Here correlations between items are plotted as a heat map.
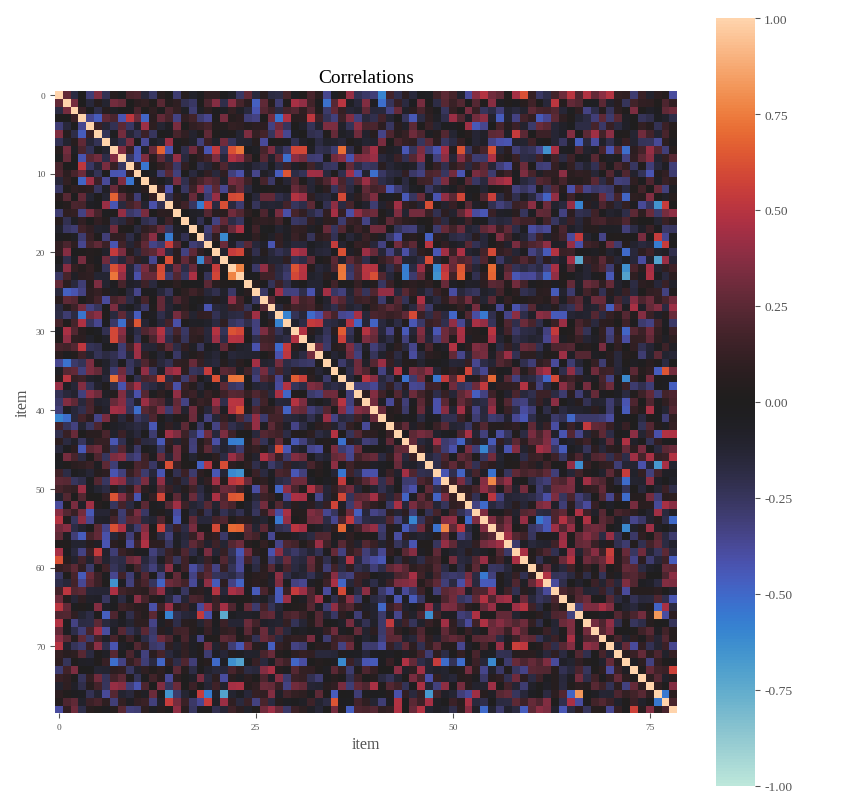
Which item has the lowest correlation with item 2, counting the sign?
25
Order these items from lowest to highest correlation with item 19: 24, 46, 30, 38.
30, 46, 38, 24
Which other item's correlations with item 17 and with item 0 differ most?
41
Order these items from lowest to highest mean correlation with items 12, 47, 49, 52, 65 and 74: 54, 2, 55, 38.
54, 2, 38, 55
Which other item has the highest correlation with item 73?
78
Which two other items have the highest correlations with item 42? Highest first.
67, 25
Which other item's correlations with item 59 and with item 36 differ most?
23
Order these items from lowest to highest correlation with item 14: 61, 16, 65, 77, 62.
61, 16, 62, 65, 77
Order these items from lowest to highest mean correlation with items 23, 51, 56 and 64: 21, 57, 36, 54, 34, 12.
21, 34, 12, 54, 57, 36
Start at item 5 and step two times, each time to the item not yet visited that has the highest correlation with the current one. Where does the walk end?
70
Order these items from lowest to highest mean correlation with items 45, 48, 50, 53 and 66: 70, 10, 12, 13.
13, 12, 70, 10
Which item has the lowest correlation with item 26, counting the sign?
6
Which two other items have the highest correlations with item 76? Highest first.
66, 18
